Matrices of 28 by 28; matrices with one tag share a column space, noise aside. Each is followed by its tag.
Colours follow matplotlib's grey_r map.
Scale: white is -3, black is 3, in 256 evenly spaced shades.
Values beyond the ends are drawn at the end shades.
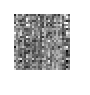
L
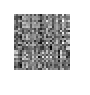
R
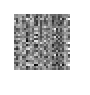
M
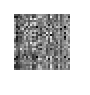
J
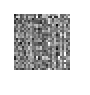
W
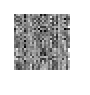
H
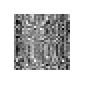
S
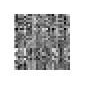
H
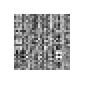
R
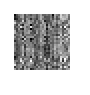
S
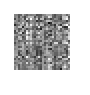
J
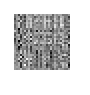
R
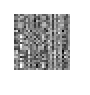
R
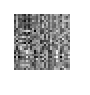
R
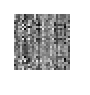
S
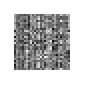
R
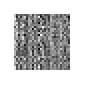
J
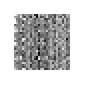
W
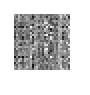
J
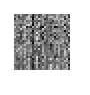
J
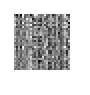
L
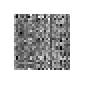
W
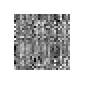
S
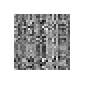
S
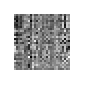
R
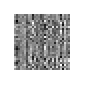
S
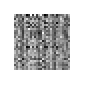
L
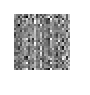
W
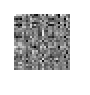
L
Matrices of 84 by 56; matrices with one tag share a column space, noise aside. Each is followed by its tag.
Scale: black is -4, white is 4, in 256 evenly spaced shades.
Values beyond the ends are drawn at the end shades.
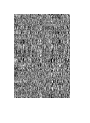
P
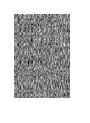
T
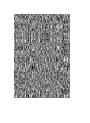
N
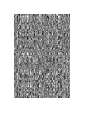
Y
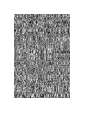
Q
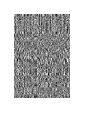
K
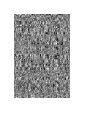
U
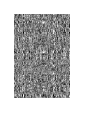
Q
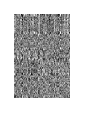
K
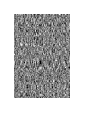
T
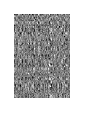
U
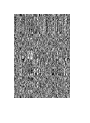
K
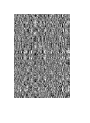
Q
